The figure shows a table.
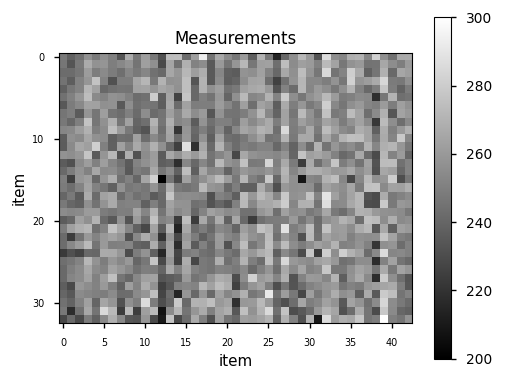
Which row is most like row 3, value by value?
4
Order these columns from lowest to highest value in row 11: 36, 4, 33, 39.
36, 33, 39, 4
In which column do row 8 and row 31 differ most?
12
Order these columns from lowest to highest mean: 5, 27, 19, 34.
34, 5, 19, 27
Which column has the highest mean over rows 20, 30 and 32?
39
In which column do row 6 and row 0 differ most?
17
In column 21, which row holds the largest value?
20
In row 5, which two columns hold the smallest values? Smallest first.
38, 14
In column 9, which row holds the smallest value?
31
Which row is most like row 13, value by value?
29
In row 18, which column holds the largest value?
32
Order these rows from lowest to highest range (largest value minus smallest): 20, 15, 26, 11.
26, 20, 11, 15
